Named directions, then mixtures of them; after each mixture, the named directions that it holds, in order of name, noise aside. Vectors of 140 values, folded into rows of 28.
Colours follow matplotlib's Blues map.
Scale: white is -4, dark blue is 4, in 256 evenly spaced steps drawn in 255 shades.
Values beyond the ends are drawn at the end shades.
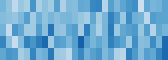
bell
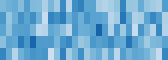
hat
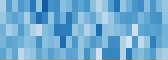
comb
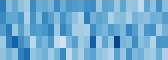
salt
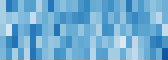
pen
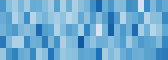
bell, comb, hat.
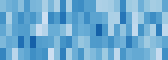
hat.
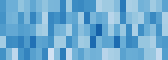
hat, salt.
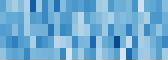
bell, comb, salt.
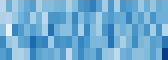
bell, hat, pen.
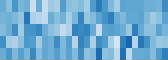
comb, salt.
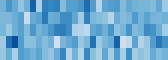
comb, pen, salt.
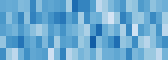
comb, hat, salt.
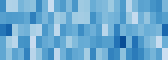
pen.
